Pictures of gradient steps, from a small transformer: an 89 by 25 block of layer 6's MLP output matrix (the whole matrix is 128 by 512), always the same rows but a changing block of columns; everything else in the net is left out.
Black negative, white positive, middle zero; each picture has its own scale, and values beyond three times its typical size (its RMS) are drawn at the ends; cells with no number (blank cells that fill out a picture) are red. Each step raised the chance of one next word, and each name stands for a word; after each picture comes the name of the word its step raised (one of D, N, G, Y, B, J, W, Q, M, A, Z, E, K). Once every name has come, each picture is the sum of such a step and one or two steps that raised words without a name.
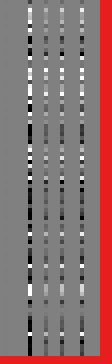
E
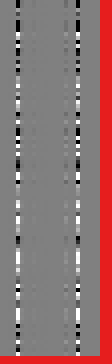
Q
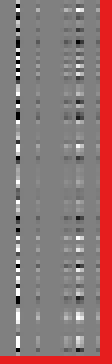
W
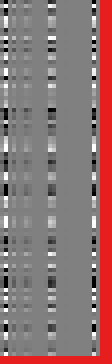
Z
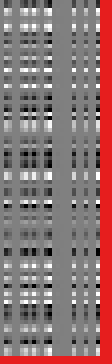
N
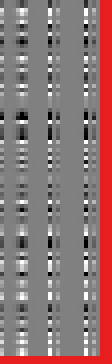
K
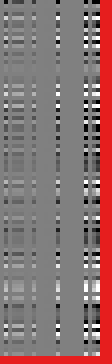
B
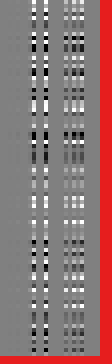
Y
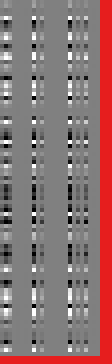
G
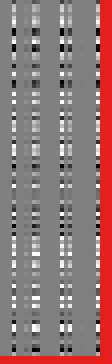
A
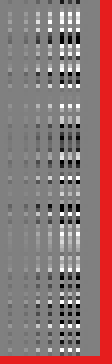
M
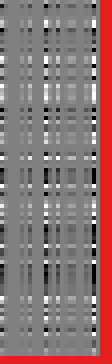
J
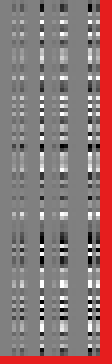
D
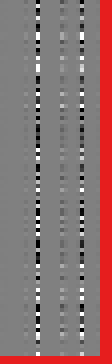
B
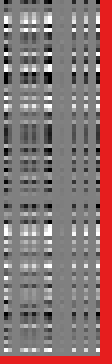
M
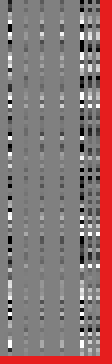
D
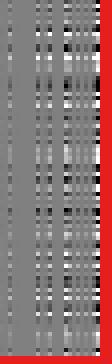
A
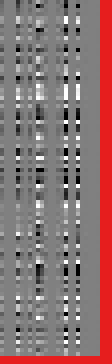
J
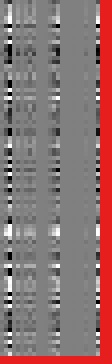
E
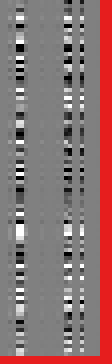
G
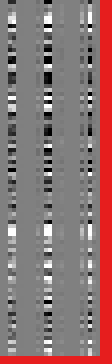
M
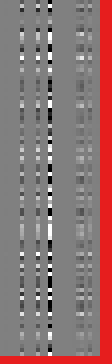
Z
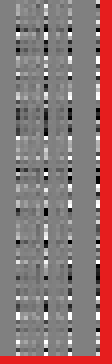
J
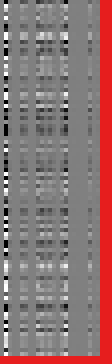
B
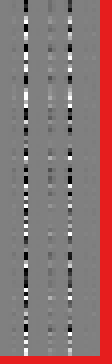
J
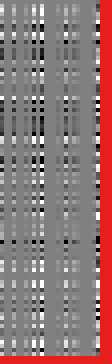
D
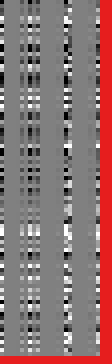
W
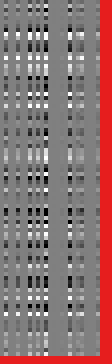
G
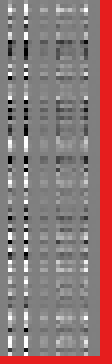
W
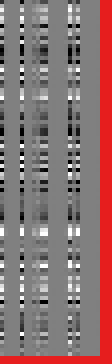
E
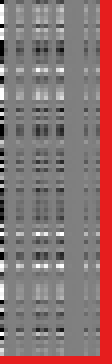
E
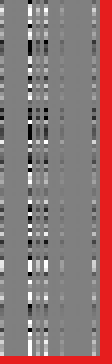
K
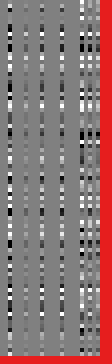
Y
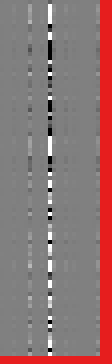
A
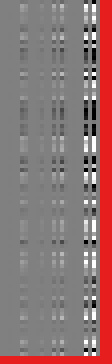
Z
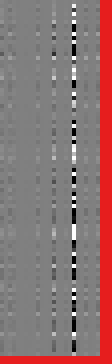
E
